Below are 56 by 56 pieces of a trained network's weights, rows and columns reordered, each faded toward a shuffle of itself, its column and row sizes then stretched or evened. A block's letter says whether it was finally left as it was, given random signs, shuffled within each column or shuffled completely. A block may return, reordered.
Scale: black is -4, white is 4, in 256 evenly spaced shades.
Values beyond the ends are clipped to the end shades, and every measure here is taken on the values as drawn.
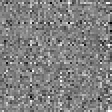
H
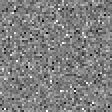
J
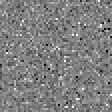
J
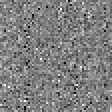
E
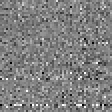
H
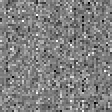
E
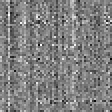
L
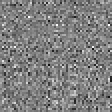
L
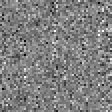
E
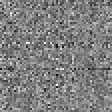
H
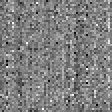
E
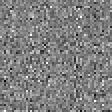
L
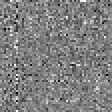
H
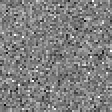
J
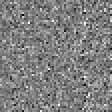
E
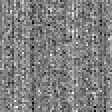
E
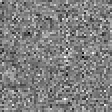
H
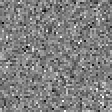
J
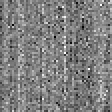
E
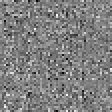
H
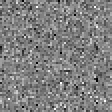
E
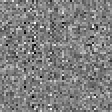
H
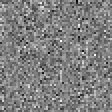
E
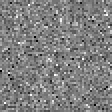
J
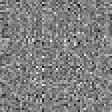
L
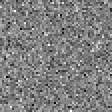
J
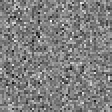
E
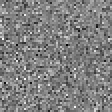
E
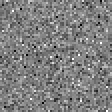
J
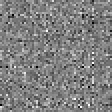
H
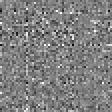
H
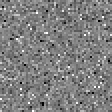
J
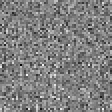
H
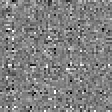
H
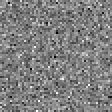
J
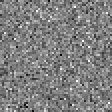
J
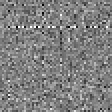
H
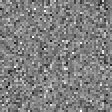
E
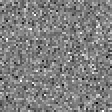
J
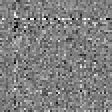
H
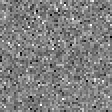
J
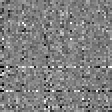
H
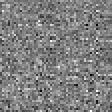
L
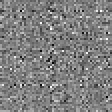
L
